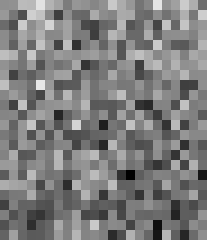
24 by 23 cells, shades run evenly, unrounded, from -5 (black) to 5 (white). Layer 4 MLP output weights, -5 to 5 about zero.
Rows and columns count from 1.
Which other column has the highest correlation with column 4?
20
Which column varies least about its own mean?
22
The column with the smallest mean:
12
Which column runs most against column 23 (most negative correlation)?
10
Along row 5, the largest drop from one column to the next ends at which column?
9
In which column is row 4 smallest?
11
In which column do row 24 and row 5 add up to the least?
21
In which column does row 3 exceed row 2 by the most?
3
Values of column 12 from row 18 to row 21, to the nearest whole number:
1 0 -3 -1
